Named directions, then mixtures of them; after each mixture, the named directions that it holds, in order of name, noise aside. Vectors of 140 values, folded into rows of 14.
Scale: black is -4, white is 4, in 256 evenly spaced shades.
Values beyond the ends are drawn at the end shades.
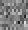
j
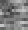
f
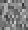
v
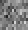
f, j, v.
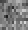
f, j, v.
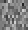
v.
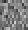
v.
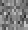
j.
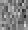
f, j, v.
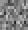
j, v.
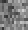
f, v.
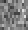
f, j, v.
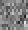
j.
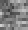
f.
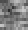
f.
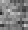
f, j.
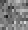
f, j, v.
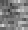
f.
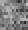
f, j.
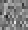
j, v.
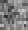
f, v.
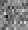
f, j, v.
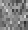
f, j, v.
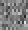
j.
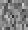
v.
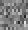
j.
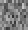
v.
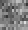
f, j.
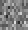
j, v.
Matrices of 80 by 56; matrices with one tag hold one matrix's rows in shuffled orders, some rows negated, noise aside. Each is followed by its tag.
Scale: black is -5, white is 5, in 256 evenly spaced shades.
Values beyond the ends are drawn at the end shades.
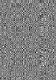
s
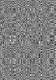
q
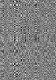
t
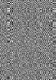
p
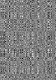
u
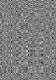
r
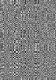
t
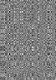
u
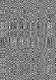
u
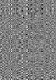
r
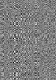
t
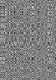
u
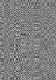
t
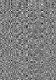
r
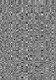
r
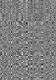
r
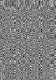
q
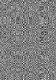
s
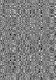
q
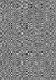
r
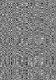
r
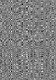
r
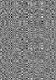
r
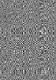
s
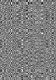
r
